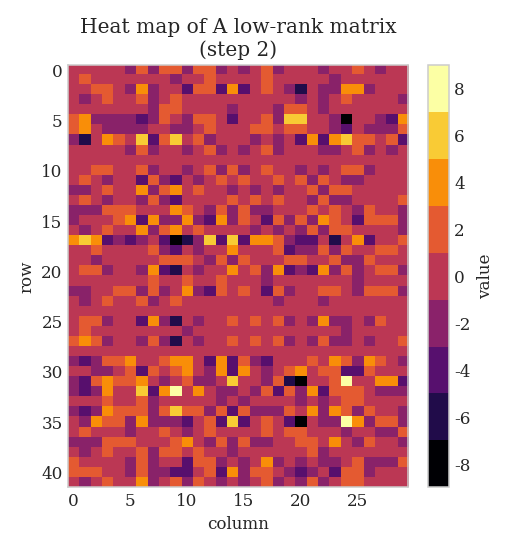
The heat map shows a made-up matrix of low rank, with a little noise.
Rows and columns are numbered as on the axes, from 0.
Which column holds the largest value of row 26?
1
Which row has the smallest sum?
17
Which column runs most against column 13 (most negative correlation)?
25
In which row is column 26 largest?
29
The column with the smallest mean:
20
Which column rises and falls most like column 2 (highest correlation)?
14
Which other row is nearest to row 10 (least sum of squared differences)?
33
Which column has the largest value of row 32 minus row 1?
9
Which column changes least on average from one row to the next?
4
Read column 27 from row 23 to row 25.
0 0 2
